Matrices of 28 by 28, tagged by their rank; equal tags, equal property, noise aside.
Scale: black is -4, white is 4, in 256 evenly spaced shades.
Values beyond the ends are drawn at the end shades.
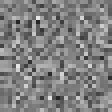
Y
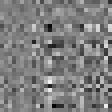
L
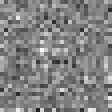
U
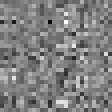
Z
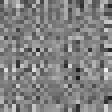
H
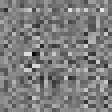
Z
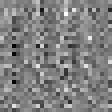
Z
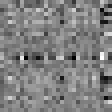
L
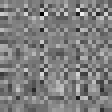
L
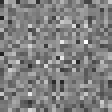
U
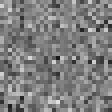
Y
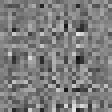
H
